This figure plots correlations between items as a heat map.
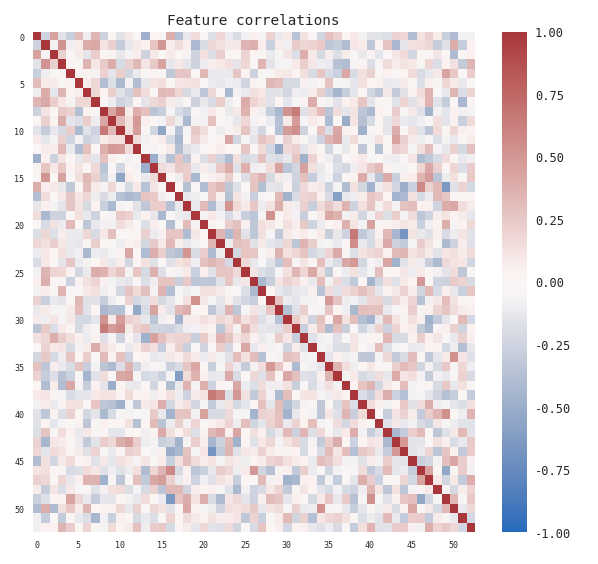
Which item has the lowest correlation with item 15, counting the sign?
10
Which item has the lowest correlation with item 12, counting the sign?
29
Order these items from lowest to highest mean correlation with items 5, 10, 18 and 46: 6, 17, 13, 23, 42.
13, 17, 6, 42, 23
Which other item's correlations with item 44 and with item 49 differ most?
17
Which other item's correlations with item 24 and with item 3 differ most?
37
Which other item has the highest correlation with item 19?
28
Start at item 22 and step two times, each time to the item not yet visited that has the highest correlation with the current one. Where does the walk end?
21
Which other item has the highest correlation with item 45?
50
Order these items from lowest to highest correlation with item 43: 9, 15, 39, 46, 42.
42, 15, 46, 39, 9
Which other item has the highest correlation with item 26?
46
